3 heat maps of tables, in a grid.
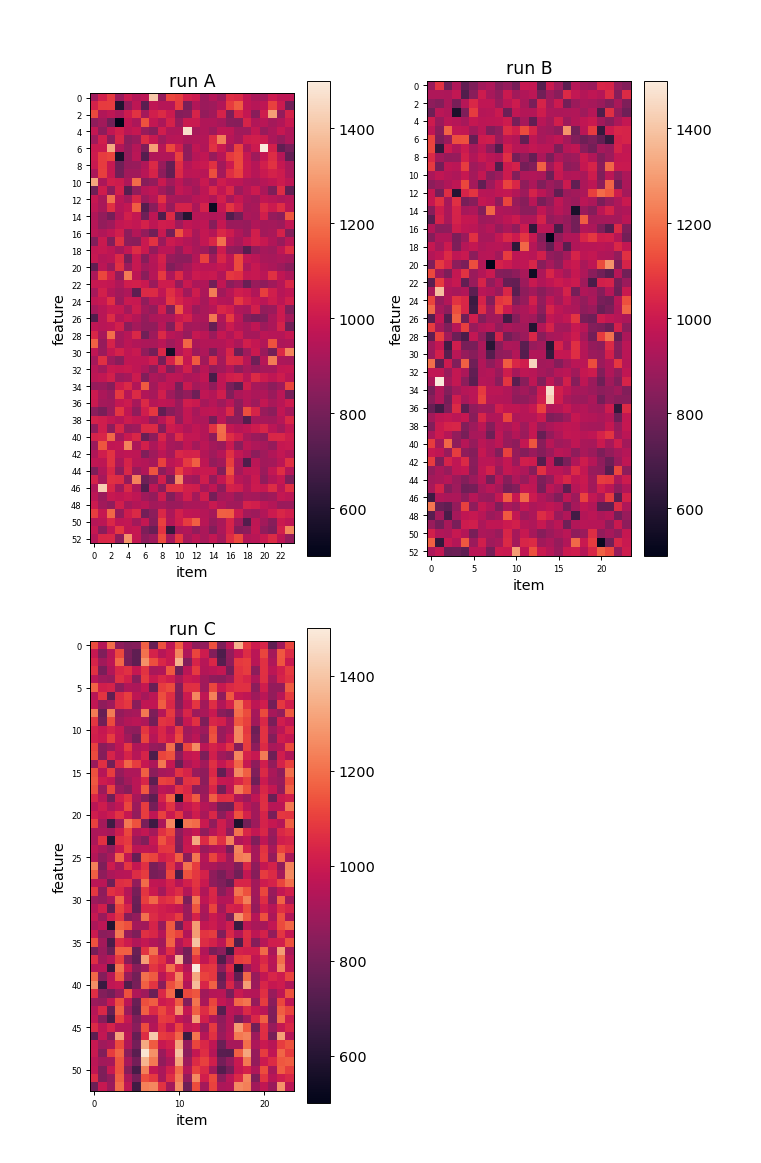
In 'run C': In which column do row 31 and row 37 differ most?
10
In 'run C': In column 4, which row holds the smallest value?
40
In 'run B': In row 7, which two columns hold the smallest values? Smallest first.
1, 8
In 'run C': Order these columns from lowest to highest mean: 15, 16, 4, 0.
15, 16, 4, 0
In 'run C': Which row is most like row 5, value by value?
16
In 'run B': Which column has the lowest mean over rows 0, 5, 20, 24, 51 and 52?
7
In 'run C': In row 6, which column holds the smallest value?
2
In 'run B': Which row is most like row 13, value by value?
41
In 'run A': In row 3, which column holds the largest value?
6
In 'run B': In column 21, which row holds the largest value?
20
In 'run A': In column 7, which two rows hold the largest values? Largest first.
0, 6
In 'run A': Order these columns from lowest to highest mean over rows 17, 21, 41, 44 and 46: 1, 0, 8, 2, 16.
0, 8, 2, 16, 1
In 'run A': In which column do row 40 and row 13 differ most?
14
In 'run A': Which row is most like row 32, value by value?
47
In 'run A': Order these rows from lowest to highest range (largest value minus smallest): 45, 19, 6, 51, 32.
32, 19, 45, 51, 6
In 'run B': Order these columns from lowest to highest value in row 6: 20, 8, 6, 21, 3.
21, 20, 8, 6, 3
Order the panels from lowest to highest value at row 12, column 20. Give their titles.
run A, run C, run B
